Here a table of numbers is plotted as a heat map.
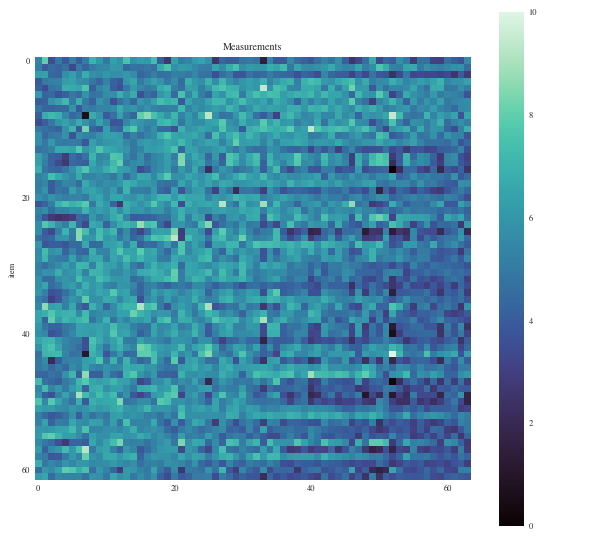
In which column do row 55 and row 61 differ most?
2
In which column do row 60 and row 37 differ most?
21
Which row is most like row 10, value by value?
46
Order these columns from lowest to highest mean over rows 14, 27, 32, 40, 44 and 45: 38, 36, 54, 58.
58, 54, 36, 38
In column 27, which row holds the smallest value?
41
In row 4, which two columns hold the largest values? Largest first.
33, 46
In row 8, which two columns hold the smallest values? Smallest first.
7, 35
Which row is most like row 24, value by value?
36
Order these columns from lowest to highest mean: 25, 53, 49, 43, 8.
53, 49, 43, 25, 8
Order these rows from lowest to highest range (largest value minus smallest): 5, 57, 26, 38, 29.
29, 5, 38, 26, 57
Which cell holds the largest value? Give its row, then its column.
43, 52
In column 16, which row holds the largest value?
8
